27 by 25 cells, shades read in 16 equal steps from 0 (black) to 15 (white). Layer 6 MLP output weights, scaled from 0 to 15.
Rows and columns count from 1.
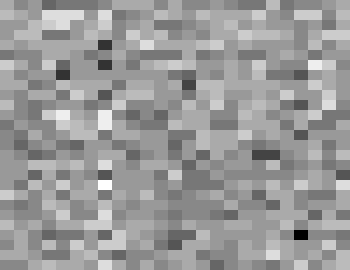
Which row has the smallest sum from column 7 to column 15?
6
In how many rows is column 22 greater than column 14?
8
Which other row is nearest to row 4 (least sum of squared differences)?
23
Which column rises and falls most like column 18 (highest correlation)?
7
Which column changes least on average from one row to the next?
17
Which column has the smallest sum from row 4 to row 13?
22
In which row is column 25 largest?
19
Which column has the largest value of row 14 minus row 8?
5
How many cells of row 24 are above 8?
12
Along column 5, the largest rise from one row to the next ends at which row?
9
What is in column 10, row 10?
11
